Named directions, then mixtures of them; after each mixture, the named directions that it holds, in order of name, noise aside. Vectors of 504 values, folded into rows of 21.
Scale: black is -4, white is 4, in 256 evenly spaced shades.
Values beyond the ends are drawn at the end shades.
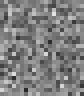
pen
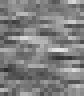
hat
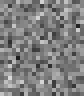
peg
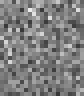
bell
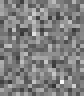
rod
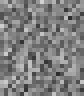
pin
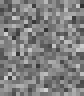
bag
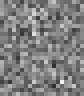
rod.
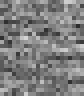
bag, hat, peg.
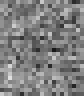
hat, peg.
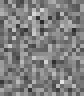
rod.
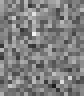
bell, peg, rod.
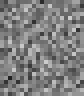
bag, peg, pin.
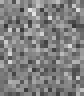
bell.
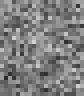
bag, bell, hat.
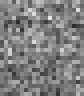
bell, hat.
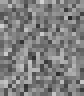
pin.
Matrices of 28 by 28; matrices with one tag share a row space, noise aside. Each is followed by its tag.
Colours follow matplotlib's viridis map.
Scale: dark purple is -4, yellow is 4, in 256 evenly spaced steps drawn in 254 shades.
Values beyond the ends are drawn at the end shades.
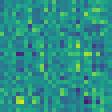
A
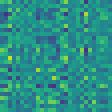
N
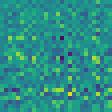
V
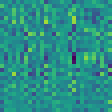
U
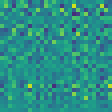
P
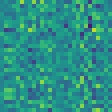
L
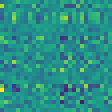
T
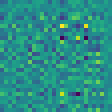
A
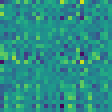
T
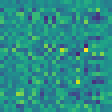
A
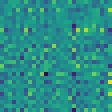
U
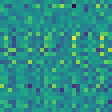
P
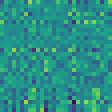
U
